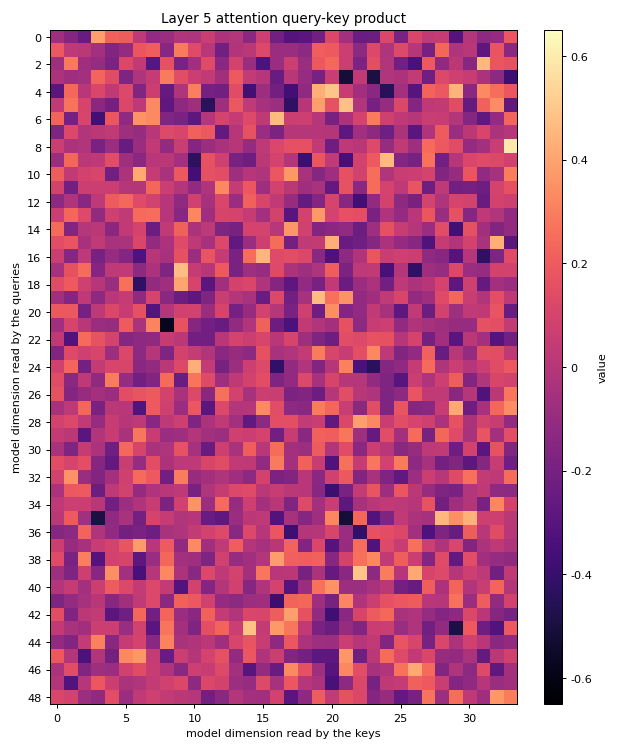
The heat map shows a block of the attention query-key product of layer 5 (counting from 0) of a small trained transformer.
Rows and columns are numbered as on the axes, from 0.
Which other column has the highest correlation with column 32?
20
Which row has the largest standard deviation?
4
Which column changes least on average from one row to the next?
13
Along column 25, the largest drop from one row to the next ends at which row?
32
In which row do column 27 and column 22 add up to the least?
36
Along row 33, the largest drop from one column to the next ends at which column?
3
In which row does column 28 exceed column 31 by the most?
1
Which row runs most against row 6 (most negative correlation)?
24
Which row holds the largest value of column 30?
35
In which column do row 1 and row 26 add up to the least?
31
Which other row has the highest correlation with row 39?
47
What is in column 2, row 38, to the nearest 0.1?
0.3
